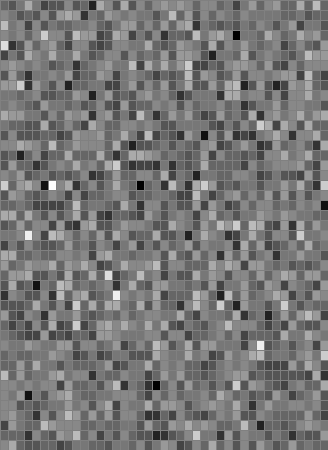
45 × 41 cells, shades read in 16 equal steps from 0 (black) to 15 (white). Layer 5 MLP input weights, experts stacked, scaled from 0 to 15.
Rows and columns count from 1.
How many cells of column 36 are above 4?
37
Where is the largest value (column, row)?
7, 19
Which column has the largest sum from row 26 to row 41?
14
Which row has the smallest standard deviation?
11
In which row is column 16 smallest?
39
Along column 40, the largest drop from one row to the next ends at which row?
15
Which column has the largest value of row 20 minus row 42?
25
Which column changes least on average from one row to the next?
13
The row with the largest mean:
27
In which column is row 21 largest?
10
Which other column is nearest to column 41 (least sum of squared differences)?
32
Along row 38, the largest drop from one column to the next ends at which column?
41
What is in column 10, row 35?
5
